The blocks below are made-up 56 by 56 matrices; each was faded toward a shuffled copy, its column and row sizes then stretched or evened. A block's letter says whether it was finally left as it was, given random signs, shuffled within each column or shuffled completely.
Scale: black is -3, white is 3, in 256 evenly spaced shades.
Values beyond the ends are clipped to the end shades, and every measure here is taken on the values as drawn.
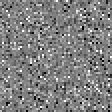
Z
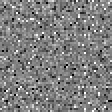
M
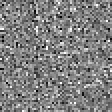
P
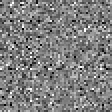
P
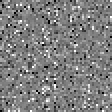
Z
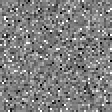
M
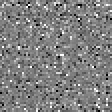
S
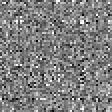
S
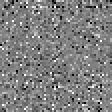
P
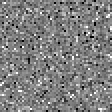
M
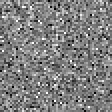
M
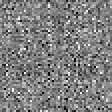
S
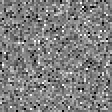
M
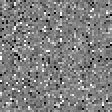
Z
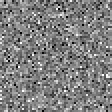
M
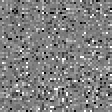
S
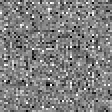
S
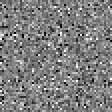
P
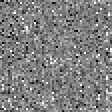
Z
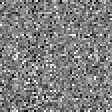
P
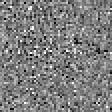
P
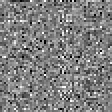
S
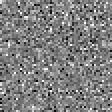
P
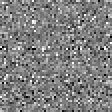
P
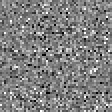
P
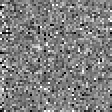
P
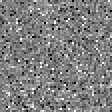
M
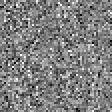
Z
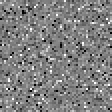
M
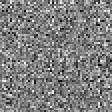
S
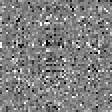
S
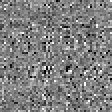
S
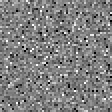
M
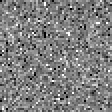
M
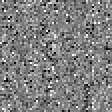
Z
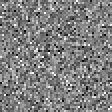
M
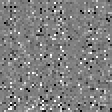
S
